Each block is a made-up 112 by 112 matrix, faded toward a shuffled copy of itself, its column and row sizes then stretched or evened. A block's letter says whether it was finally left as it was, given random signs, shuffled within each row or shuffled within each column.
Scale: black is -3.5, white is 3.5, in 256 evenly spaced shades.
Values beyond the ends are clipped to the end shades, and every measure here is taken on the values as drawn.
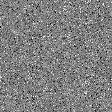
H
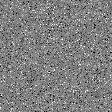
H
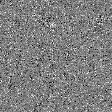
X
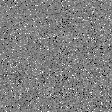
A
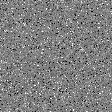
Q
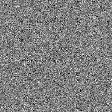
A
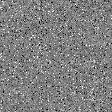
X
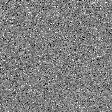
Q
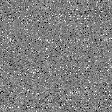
A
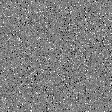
H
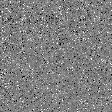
A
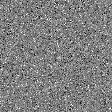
H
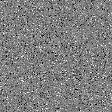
X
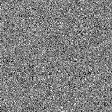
A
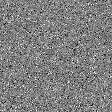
Q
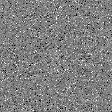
A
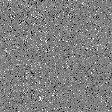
A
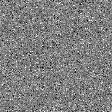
A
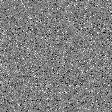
Q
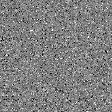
A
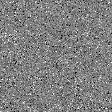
X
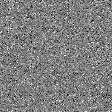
X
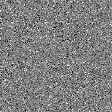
A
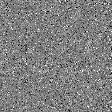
X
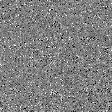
A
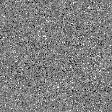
X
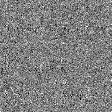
A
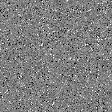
X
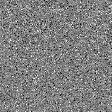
A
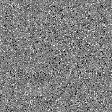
X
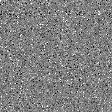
X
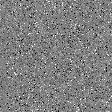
H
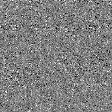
A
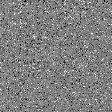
X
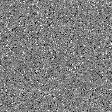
X
